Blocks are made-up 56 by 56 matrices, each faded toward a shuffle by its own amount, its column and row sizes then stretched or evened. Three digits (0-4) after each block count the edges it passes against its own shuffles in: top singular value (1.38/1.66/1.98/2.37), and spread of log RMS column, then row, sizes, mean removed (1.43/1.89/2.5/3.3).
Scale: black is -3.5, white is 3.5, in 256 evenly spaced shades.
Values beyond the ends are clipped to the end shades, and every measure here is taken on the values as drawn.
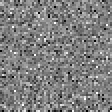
2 0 1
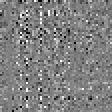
2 3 2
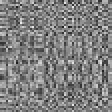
4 3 2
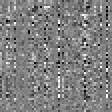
3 4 2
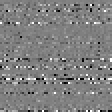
2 0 4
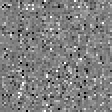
0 2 1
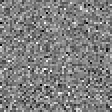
2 1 1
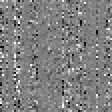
2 4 0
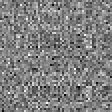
3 1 1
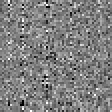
2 2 0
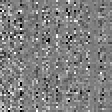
2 4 1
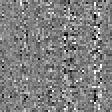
1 3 1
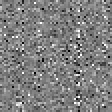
2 2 1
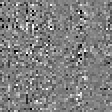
0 3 2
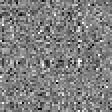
3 1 1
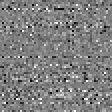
2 0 3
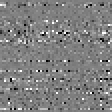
1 1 4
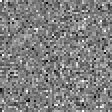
1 1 0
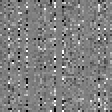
1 4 1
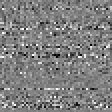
2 0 4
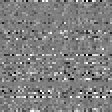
3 0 4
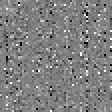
0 3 0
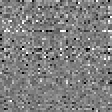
3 1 2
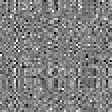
4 2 0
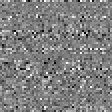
2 0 3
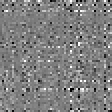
3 3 3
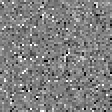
0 1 1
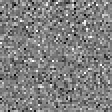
1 0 0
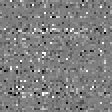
2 1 3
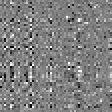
4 3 2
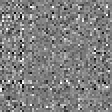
3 3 2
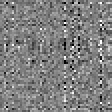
3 3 1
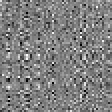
4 3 0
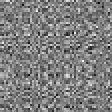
4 2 2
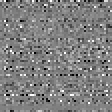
2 1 4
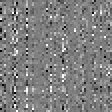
3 4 0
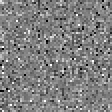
1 1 1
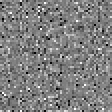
2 1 0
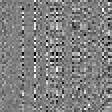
4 4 0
